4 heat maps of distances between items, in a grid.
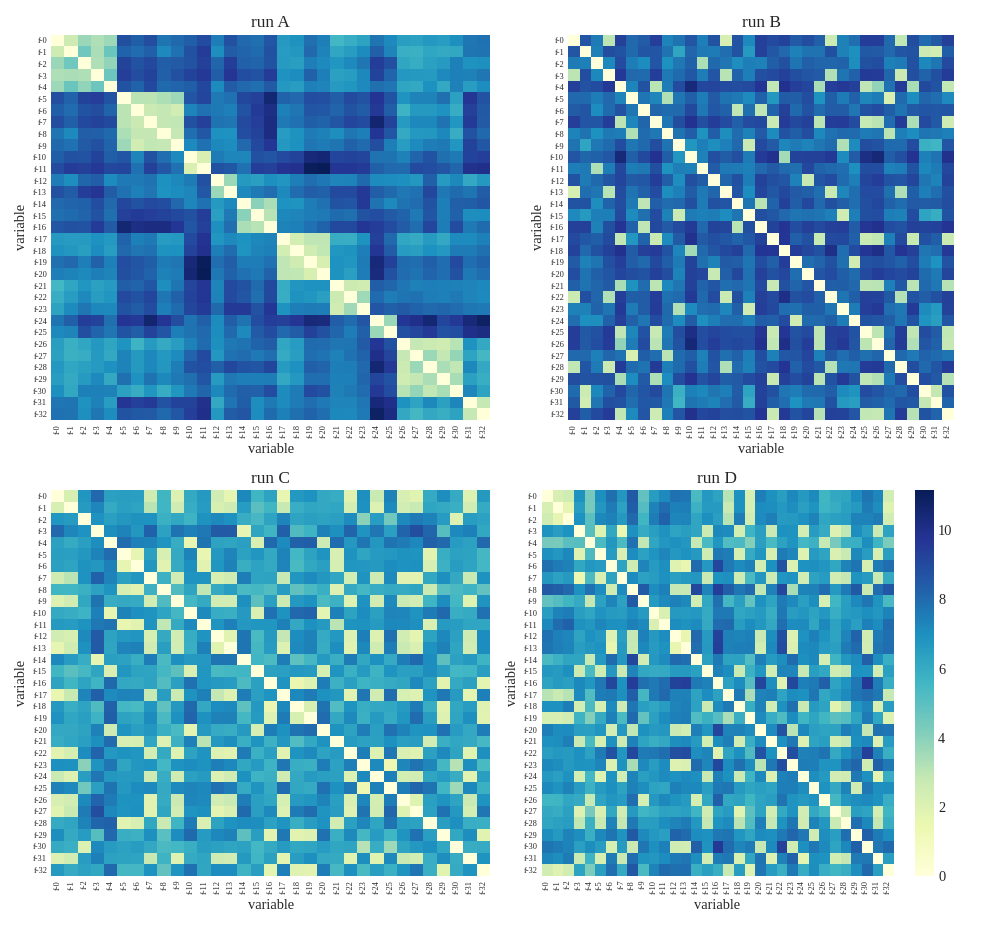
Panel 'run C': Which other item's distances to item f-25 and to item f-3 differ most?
f-23
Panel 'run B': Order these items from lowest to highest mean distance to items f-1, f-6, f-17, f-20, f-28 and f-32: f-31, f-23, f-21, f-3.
f-21, f-31, f-3, f-23
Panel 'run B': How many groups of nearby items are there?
10
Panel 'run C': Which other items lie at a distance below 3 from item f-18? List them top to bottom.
f-16, f-19, f-29, f-32
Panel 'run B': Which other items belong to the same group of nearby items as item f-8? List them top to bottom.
f-5, f-27
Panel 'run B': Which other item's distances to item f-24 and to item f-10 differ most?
f-19
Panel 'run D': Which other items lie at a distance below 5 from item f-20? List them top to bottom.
f-6, f-8, f-12, f-13, f-23, f-30
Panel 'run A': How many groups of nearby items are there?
10
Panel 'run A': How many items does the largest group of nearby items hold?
5
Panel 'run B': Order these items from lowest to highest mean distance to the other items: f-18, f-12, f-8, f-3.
f-8, f-3, f-12, f-18
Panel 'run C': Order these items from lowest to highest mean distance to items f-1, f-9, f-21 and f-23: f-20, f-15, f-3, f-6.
f-6, f-15, f-20, f-3
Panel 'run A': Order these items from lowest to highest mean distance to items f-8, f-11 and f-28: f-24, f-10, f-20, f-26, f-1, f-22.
f-26, f-10, f-1, f-22, f-20, f-24
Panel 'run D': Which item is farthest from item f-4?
f-8
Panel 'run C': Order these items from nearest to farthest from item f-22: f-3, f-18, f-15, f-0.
f-0, f-15, f-18, f-3
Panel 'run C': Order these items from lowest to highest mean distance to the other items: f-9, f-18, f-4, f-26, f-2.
f-9, f-26, f-18, f-2, f-4
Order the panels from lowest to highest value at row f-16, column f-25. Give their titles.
run C, run D, run A, run B
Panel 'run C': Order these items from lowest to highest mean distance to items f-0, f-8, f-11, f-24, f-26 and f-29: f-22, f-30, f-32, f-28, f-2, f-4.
f-22, f-28, f-32, f-30, f-2, f-4
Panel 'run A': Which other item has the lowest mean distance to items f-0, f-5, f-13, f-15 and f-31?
f-12
